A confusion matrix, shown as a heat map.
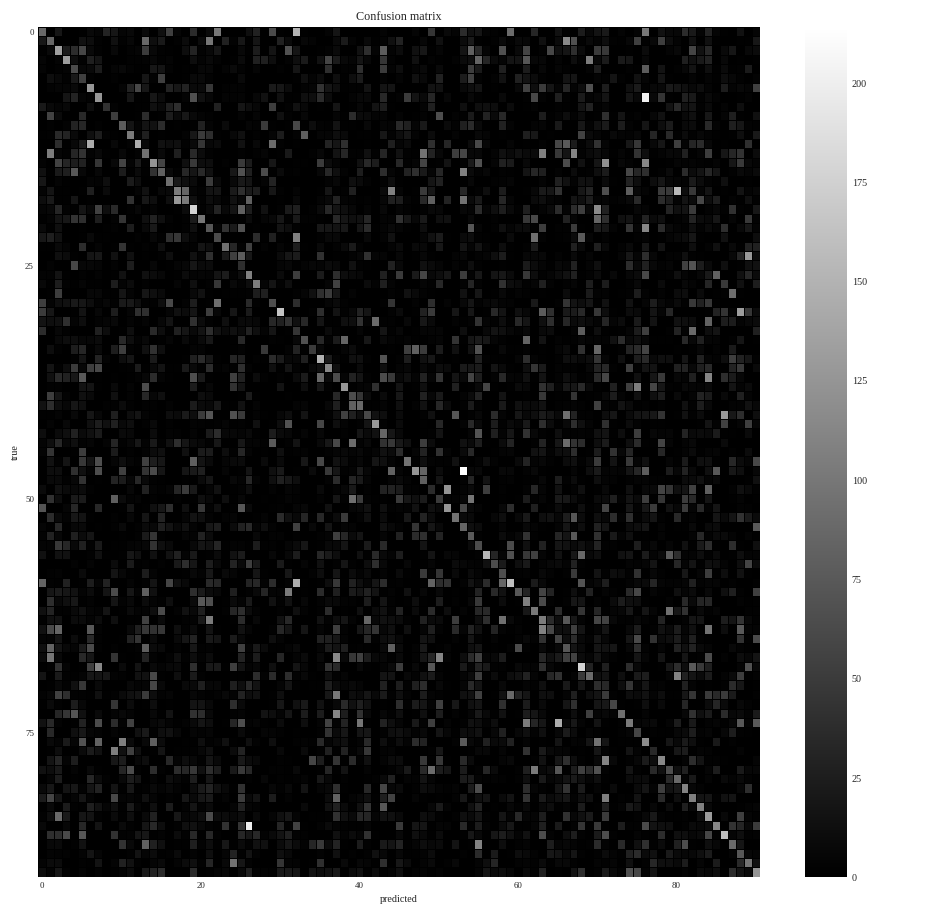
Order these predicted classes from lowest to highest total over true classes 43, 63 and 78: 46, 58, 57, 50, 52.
46, 57, 52, 50, 58
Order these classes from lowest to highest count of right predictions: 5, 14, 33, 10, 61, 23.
5, 33, 10, 23, 61, 14
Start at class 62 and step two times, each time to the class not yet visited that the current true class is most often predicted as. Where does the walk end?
49
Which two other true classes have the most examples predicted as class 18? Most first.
17, 49
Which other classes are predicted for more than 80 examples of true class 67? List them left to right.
1, 37, 50
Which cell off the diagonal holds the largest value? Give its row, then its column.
47, 53
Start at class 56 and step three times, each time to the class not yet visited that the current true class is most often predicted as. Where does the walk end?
76
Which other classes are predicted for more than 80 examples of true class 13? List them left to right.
1, 48, 63, 67
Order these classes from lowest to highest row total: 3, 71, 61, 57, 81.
57, 61, 81, 3, 71
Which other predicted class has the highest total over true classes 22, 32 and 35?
68
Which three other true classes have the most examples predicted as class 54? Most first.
50, 2, 21
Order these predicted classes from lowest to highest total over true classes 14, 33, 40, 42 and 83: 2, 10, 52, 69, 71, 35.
69, 52, 2, 10, 35, 71
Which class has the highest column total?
37
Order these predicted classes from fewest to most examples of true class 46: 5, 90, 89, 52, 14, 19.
89, 52, 14, 5, 90, 19
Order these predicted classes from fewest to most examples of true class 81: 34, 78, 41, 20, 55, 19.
34, 19, 20, 41, 78, 55
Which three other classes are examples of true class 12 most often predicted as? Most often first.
6, 29, 66
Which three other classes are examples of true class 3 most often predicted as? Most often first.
69, 55, 61
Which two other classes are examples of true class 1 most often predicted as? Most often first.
66, 21
